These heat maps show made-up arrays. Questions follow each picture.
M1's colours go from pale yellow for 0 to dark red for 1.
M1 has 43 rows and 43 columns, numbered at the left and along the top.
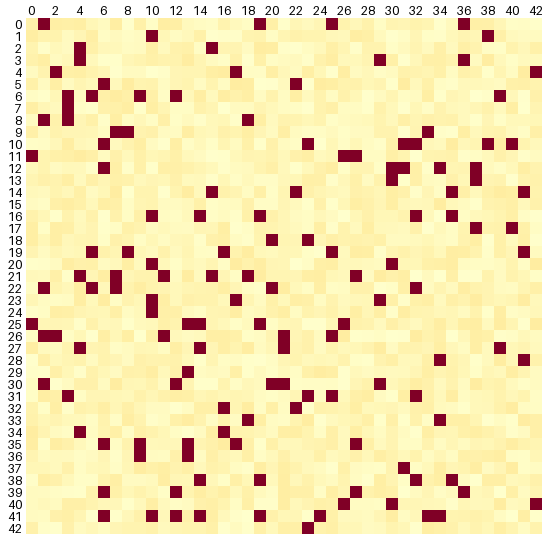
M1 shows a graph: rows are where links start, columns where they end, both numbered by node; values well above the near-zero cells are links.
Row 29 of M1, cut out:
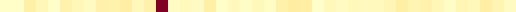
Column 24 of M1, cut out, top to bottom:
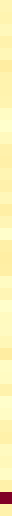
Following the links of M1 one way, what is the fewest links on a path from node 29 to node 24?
7
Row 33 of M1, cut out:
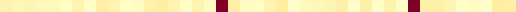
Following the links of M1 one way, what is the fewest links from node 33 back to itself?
5
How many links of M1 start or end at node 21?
9
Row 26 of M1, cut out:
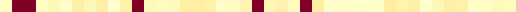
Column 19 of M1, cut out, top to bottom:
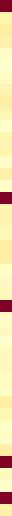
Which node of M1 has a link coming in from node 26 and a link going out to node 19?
node 25
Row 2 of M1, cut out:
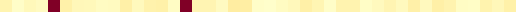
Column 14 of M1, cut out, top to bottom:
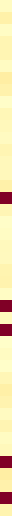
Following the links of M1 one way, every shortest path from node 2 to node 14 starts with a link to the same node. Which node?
node 4
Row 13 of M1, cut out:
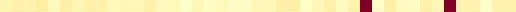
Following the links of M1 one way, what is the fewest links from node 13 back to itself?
3
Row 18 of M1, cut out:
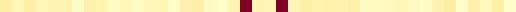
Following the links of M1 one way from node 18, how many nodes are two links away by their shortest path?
4
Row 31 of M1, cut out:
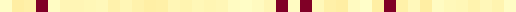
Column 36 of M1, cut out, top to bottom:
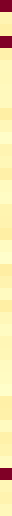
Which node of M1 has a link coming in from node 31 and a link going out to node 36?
node 3
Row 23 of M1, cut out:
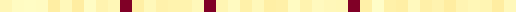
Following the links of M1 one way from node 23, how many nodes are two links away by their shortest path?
7
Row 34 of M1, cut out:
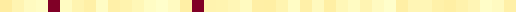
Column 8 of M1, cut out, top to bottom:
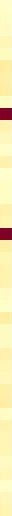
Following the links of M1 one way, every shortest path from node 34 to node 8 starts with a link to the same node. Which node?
node 16
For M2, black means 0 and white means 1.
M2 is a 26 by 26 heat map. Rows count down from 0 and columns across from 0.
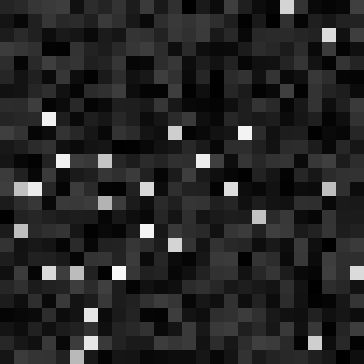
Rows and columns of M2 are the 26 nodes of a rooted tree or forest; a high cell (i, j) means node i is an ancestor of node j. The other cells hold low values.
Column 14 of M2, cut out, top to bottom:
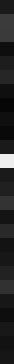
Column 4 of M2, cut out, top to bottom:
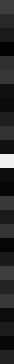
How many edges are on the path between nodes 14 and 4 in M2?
2
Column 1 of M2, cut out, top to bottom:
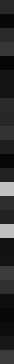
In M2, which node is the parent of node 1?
16
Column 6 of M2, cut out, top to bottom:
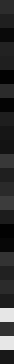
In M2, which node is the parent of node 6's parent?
24
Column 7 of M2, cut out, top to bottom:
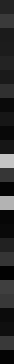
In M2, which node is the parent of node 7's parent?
11
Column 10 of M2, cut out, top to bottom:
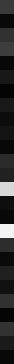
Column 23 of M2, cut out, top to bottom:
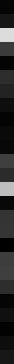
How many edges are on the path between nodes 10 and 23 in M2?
4
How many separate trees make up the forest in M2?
8
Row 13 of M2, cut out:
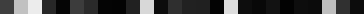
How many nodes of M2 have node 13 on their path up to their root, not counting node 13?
5
